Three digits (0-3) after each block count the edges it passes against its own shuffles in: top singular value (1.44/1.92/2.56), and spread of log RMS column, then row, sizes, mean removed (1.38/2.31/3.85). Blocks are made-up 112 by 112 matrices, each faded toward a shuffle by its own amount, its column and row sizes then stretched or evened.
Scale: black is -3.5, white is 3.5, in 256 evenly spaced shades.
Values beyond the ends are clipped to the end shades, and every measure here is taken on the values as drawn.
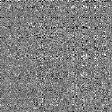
2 2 2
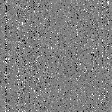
1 2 0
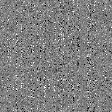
0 2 1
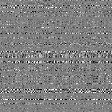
3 0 3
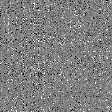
2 2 1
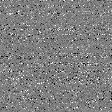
1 0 2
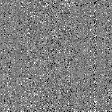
1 2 1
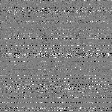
0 1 3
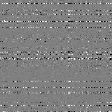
3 1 3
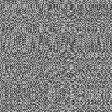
3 0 1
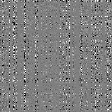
1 3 2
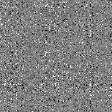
1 2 2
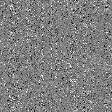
1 2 0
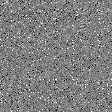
1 1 1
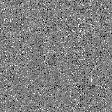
1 1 1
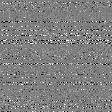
2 0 3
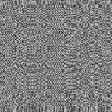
3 2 0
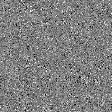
1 1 1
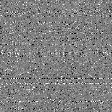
2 0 2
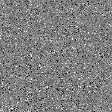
0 1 1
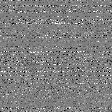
0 0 3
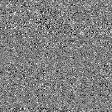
0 1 2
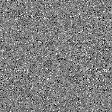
0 1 1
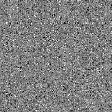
2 1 1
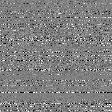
2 0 3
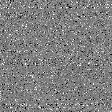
0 0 2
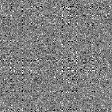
2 2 2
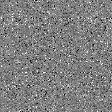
1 1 1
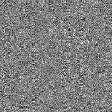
2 2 0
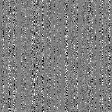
0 3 0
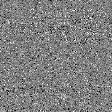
1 1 1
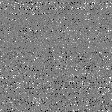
1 0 2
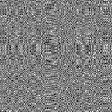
3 1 1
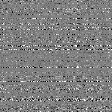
2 1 3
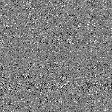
1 1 2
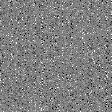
1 2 0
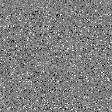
0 0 2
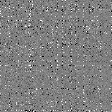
1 2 2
